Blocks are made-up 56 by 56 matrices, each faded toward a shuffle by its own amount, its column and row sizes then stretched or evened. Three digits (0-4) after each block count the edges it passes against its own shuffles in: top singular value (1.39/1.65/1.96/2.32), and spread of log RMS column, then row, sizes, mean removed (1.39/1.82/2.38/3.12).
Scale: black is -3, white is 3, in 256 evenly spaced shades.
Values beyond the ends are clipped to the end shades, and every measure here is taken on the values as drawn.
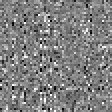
2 3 1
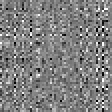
4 4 2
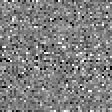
1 0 2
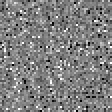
1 0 2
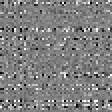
3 3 4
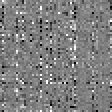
1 4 2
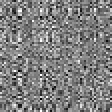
4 3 1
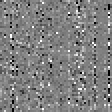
1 4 0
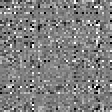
0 3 4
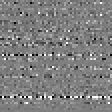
3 0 4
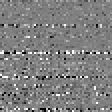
3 0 4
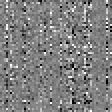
0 4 2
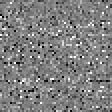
0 0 2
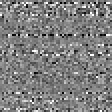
2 0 4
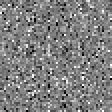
2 2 0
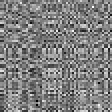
4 1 3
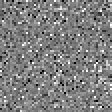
1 0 1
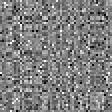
4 1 0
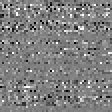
1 0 4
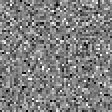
3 0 0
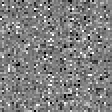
1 2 0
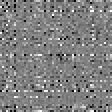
3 2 4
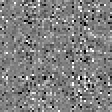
1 3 2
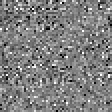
1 1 2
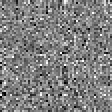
2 2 0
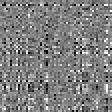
4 3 3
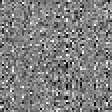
2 3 0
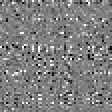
3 1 3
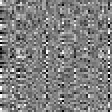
4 4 1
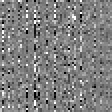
3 4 0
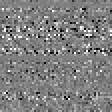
0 0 4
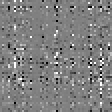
2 4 3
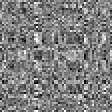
4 3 1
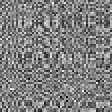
4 2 2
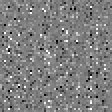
0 2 1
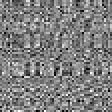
4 0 2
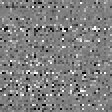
0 1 4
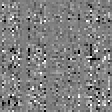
0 4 2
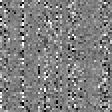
3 4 0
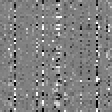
4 4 1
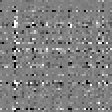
2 3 4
